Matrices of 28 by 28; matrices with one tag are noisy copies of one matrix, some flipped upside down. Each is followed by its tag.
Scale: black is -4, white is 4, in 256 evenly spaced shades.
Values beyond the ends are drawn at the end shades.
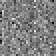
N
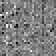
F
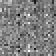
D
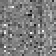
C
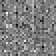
F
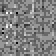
F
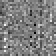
C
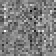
C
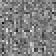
F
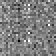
D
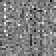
C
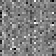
N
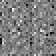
N
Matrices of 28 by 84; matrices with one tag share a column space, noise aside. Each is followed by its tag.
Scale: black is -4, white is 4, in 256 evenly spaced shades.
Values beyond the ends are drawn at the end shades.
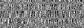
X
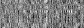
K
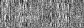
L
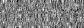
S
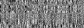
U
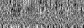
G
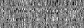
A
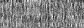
L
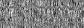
A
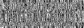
S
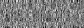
S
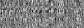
A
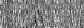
K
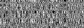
X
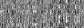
K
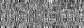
S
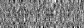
S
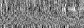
G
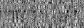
K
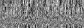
G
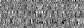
X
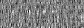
K
